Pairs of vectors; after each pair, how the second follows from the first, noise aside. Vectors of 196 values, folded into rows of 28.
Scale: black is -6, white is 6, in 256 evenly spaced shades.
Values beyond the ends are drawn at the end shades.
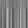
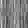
wrapped around.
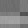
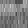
wrapped around.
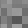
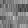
wrapped around.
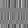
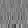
partly zeroed.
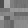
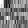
negated, scaled up.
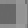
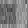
copied.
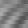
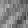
copied.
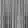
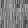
wrapped around.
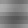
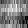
reversed, negated, scaled up.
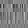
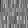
wrapped around, negated.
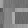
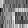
scaled up.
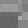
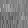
partly zeroed.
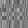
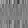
partly zeroed.
